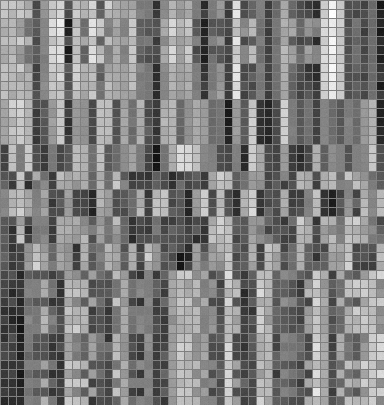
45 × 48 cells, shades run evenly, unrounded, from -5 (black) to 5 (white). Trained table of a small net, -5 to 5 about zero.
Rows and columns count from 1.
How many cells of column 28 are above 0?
18
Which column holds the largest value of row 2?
42
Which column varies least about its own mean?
35
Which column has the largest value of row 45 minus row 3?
9
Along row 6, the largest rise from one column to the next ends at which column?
10
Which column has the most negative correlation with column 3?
34
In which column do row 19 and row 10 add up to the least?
20
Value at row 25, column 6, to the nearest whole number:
0
